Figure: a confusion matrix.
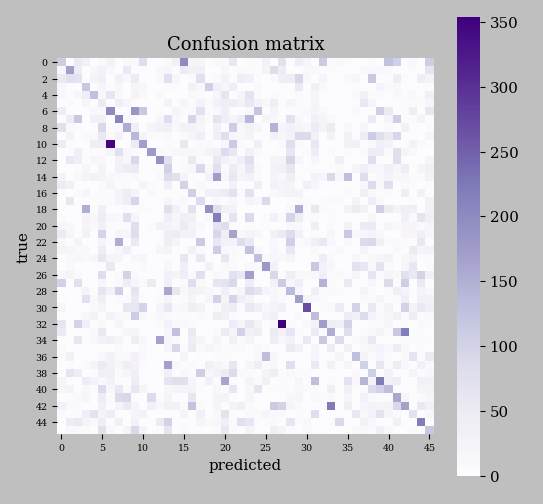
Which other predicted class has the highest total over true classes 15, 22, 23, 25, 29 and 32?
27
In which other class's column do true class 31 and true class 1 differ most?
9
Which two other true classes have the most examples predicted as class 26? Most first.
8, 42
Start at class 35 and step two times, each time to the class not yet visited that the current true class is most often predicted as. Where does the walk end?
19
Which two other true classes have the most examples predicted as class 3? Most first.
18, 29
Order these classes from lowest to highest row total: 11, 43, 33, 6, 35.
35, 43, 11, 6, 33
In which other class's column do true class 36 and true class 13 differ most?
25
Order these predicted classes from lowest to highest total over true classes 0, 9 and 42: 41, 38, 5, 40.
5, 38, 40, 41
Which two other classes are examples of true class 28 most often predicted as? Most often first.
13, 7
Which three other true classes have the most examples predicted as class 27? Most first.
32, 42, 0
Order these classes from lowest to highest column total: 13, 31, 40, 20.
40, 31, 20, 13
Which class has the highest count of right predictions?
30
